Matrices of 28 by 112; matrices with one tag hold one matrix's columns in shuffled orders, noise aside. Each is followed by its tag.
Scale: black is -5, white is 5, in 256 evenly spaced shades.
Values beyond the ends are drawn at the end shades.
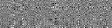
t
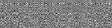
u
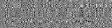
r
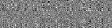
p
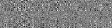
p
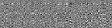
u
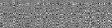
u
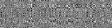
r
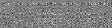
u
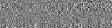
p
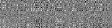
p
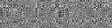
r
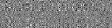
p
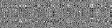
r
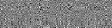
t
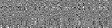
t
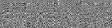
u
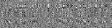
r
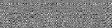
u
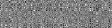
p
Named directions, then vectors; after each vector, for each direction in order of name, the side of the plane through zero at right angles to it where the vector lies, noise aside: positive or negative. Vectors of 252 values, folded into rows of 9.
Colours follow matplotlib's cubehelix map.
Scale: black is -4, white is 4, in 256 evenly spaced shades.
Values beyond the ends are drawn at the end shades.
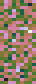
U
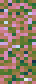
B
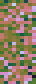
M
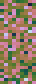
positive, positive, positive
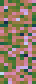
negative, positive, positive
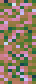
positive, positive, negative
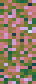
positive, positive, positive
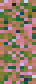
negative, negative, positive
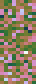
negative, positive, negative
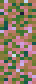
negative, negative, positive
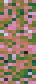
positive, negative, positive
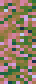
positive, negative, negative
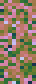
positive, positive, positive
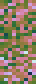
negative, positive, negative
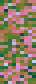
negative, positive, positive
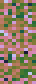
positive, negative, positive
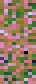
positive, negative, positive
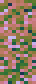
positive, negative, negative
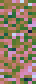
negative, negative, negative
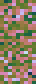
negative, positive, negative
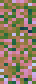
negative, negative, negative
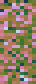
positive, positive, negative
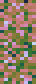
positive, positive, negative
